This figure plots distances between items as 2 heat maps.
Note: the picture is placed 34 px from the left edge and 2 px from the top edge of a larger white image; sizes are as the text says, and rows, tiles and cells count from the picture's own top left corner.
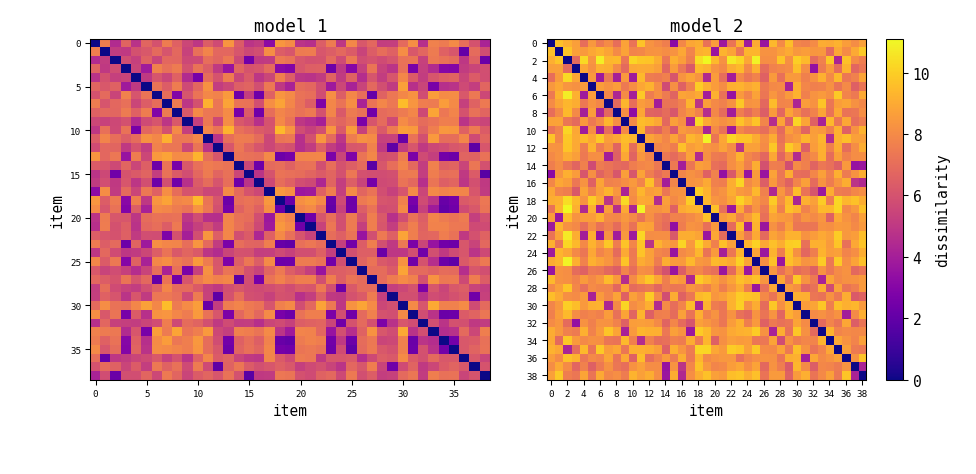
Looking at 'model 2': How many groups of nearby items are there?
13
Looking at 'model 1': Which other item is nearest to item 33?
5
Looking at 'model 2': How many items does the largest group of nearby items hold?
6
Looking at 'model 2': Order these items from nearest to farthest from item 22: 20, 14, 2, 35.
14, 20, 35, 2
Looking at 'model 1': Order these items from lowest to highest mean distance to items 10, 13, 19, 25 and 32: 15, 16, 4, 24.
24, 4, 16, 15
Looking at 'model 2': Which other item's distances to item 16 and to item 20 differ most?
1
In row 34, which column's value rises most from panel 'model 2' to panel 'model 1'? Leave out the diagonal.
11
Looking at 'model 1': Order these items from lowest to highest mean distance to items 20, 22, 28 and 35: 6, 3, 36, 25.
3, 25, 36, 6
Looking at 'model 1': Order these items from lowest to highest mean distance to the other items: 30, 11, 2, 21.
2, 21, 11, 30
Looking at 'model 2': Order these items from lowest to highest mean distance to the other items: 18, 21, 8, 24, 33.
8, 21, 24, 33, 18
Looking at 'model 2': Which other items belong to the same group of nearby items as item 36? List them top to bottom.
31
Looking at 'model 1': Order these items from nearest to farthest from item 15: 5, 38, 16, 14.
38, 16, 14, 5
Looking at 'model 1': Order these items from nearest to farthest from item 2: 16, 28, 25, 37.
16, 28, 37, 25
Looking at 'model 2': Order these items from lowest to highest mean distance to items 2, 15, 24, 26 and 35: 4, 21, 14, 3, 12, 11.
21, 14, 3, 4, 12, 11
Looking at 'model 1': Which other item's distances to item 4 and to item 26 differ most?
10
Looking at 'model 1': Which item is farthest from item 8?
33
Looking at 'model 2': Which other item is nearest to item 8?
10
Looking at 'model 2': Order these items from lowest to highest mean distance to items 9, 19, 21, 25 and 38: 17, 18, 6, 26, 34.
26, 6, 17, 34, 18
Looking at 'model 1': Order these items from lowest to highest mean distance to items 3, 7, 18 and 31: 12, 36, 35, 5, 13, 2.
35, 13, 5, 36, 12, 2
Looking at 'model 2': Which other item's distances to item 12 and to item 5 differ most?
29
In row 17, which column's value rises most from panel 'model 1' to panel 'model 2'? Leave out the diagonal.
0
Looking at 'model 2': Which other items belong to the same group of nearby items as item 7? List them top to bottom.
13, 18, 30
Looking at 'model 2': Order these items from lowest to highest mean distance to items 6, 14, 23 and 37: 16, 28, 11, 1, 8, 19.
8, 16, 19, 28, 1, 11
